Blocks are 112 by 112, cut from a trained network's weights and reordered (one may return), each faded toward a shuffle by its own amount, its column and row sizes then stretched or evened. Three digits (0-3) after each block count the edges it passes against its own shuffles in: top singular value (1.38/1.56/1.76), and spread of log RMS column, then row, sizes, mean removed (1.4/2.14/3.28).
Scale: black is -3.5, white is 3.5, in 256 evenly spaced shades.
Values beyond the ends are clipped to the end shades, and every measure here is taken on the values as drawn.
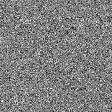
0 0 1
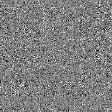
0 2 2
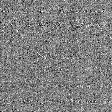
0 0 2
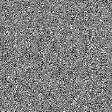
0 2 1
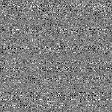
0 1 3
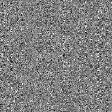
3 2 0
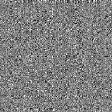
3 2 2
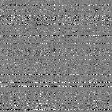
2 2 3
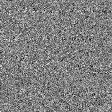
0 0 1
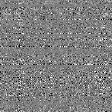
0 2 3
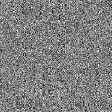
3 2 0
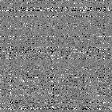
1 2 3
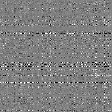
3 2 3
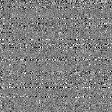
3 2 3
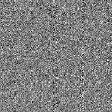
2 2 1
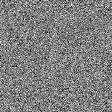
1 0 1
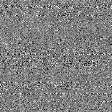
0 0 3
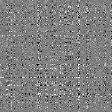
2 3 3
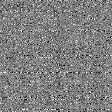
0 0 3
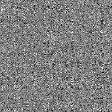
2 2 2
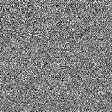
3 0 2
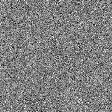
1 0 1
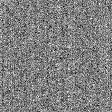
1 0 0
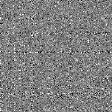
1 2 2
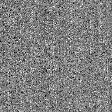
0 1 1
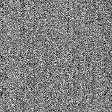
0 1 1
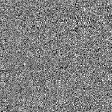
2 2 1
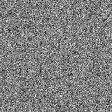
1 0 1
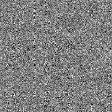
1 2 1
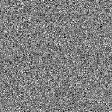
3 1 1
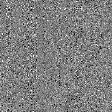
0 2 1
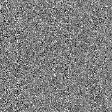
1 2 0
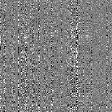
3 3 1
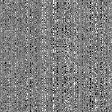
3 3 1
